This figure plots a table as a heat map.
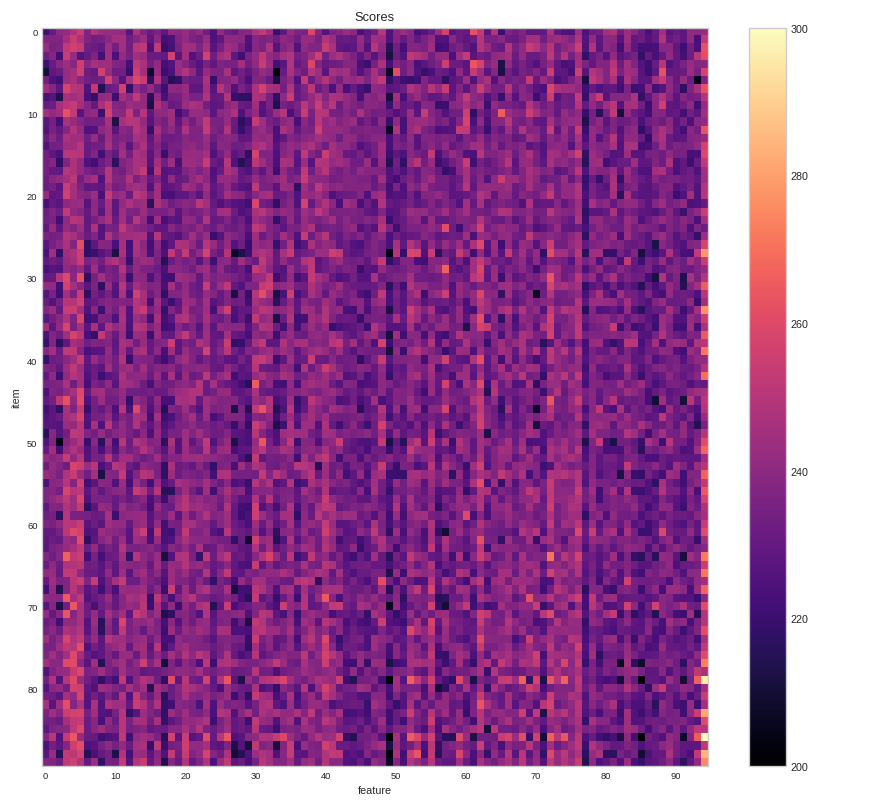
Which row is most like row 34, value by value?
89
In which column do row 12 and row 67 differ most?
39
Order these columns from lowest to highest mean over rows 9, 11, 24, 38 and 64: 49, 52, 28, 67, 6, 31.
49, 28, 6, 67, 52, 31
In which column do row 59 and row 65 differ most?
60
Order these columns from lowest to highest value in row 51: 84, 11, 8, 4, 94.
8, 84, 11, 4, 94
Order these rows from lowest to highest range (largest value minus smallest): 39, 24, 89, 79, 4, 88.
24, 4, 39, 89, 88, 79
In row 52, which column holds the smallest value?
29
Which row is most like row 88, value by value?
27
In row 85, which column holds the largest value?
5
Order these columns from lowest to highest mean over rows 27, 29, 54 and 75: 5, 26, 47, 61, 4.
61, 47, 26, 4, 5
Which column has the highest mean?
94
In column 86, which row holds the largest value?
50
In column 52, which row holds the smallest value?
6
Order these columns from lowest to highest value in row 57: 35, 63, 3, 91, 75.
91, 63, 35, 75, 3
